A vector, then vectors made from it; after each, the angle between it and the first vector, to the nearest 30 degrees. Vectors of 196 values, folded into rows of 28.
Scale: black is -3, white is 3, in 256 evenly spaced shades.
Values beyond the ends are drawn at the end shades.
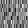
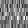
120 degrees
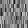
90 degrees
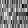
150 degrees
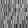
30 degrees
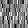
60 degrees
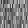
90 degrees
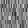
60 degrees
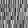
30 degrees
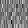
150 degrees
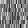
60 degrees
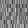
150 degrees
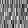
150 degrees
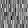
30 degrees
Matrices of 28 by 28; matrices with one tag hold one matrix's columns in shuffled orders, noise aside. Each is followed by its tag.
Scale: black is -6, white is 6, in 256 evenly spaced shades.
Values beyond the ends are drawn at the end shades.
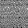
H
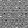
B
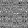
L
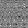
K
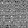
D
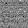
L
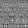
K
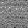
H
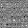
K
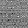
B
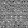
D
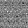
L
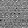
B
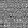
K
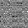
L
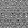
B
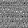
L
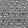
B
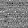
L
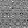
B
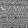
H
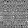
D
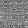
D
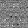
K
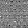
D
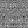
K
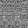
D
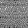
H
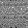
H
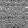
H
